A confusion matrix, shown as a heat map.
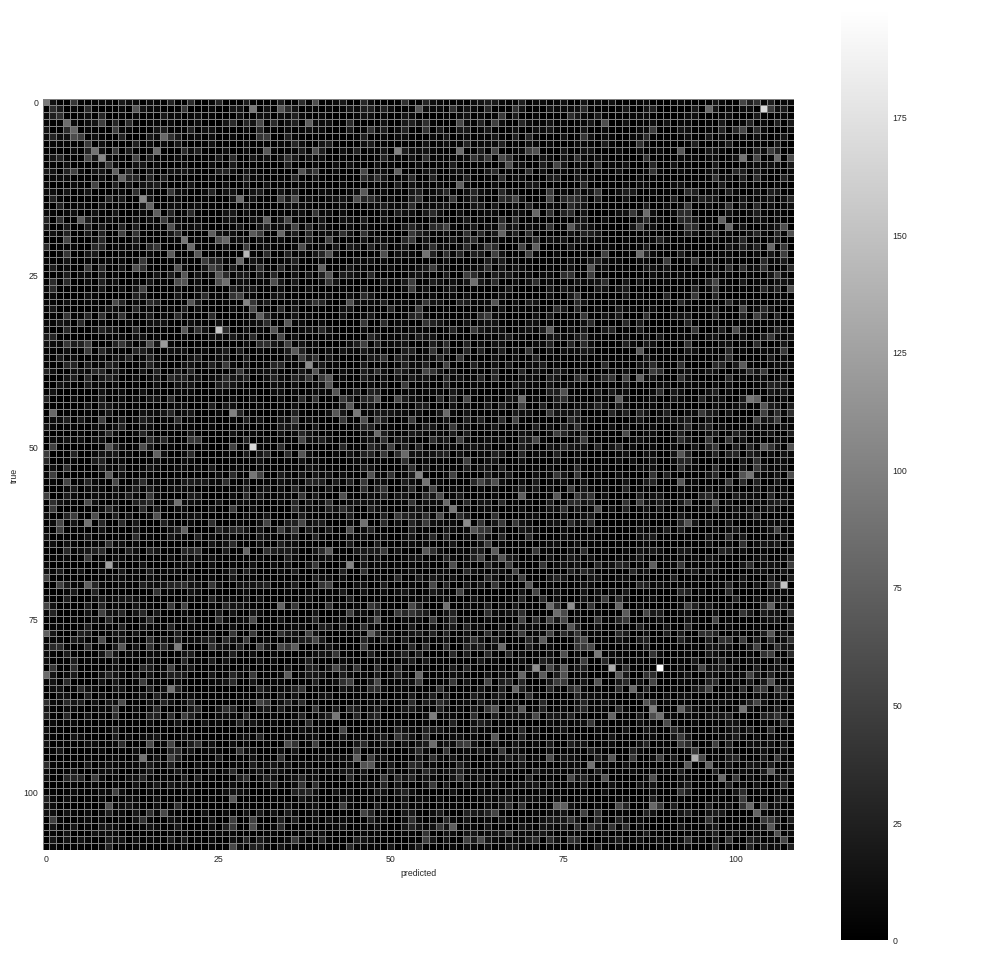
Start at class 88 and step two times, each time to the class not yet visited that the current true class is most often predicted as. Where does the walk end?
27
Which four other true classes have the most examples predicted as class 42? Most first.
89, 45, 82, 80
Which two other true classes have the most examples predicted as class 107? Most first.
70, 18
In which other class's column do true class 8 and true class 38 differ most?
106
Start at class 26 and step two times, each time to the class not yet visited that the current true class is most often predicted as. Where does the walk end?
20
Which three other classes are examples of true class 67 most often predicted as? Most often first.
9, 44, 88
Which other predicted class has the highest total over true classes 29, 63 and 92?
65
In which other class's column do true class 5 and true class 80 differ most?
17
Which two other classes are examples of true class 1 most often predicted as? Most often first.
104, 30
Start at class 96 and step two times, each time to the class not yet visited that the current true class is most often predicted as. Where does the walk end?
19
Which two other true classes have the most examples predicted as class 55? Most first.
22, 65
